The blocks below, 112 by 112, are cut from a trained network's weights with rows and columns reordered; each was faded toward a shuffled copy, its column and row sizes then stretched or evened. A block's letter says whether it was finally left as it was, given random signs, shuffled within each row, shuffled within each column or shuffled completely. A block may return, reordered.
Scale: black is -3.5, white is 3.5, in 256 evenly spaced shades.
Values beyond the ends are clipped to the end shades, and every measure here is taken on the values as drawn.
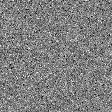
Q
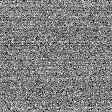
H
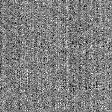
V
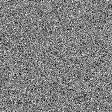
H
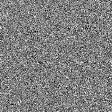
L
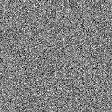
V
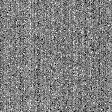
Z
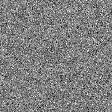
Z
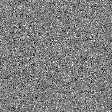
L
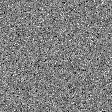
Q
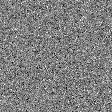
Q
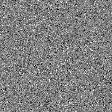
L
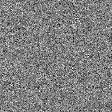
L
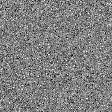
H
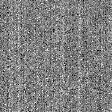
V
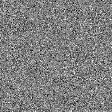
L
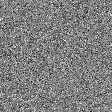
Q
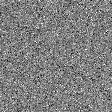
Q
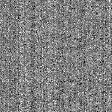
V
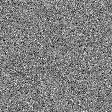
Q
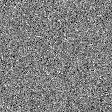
Q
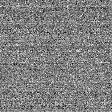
H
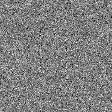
Z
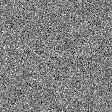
H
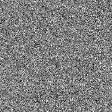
L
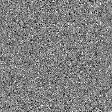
L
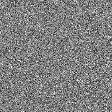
L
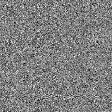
V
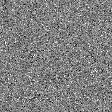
H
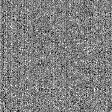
V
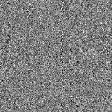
V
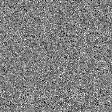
L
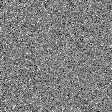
Q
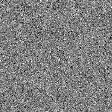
Z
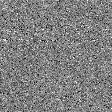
H
